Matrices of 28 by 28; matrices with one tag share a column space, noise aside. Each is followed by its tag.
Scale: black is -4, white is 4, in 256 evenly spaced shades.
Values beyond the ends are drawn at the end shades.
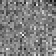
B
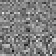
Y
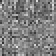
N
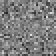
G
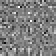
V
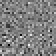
Y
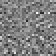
Y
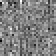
B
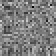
V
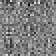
B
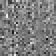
N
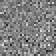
Y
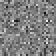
V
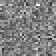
G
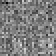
B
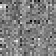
N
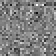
G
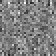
B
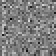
V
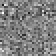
G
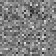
G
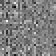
N
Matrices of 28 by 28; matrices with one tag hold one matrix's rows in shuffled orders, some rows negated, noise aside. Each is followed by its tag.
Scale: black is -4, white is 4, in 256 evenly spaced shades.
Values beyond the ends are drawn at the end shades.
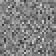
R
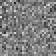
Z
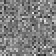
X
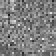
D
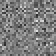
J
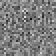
R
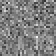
J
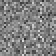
R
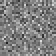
R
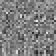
J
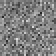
R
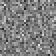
R
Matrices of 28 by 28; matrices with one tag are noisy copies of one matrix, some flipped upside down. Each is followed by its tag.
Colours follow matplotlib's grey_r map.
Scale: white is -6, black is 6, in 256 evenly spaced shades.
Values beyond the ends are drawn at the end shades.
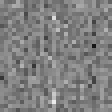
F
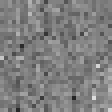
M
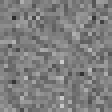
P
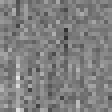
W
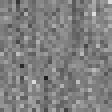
M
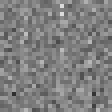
P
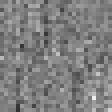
M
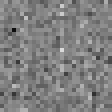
P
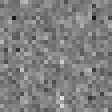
P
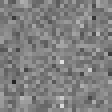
P
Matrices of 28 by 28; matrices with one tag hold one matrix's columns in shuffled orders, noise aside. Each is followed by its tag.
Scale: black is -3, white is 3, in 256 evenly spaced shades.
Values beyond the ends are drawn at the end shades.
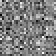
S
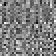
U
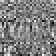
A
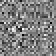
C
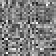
U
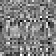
A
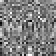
A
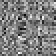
S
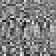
A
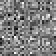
S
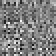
U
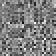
U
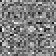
C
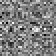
C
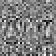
A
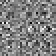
C
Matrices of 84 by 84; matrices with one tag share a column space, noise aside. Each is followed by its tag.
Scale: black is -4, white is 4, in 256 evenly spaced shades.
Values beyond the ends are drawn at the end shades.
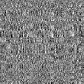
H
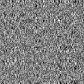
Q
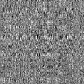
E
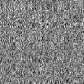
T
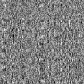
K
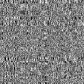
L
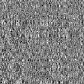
K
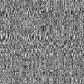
E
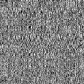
E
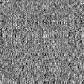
K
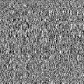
H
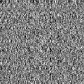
Q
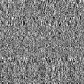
L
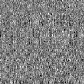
K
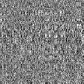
H
